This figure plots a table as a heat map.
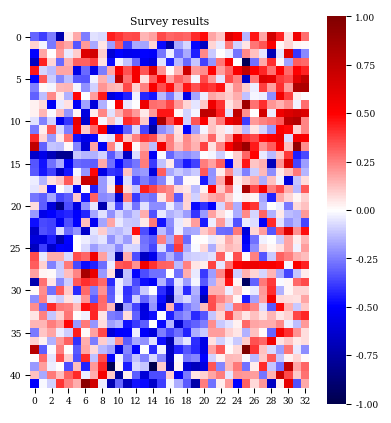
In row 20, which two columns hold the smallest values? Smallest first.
3, 8
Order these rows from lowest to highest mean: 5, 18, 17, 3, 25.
25, 3, 17, 18, 5
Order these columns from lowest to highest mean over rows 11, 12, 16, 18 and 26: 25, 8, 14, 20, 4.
14, 4, 8, 20, 25
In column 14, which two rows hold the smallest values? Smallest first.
39, 11
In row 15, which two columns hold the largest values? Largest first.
30, 25
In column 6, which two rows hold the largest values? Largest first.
41, 28
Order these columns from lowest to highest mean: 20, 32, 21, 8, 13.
13, 20, 8, 21, 32
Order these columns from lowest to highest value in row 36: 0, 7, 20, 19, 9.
20, 19, 7, 9, 0
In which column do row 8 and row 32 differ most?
10
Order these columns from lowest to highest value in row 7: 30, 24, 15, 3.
15, 3, 24, 30
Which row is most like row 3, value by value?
29
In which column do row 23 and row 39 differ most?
9
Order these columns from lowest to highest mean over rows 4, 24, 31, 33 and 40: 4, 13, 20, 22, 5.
13, 20, 5, 4, 22
